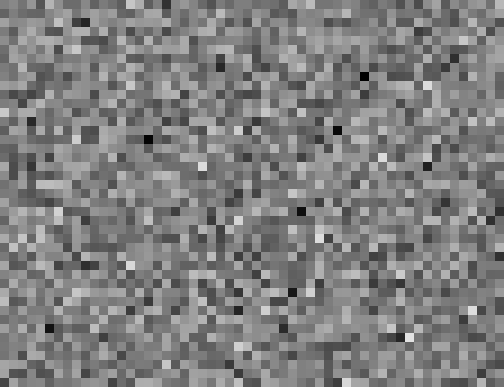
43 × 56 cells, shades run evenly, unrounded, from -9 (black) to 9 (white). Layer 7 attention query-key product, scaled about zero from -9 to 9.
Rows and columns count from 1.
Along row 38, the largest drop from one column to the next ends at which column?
47
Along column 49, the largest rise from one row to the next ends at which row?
25
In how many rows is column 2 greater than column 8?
19
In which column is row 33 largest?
35
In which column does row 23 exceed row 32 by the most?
30
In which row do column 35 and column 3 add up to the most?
33
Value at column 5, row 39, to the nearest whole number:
-1
